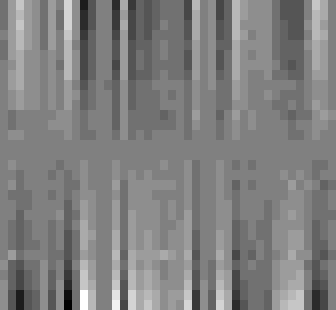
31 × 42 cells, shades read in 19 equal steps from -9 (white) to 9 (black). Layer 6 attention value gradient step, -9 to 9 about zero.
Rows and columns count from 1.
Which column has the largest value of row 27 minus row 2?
9
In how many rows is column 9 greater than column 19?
14
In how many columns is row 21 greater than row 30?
21
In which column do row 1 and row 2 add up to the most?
11
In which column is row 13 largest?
15
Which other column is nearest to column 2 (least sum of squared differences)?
4
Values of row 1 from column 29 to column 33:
2 -4 -2 -1 -1
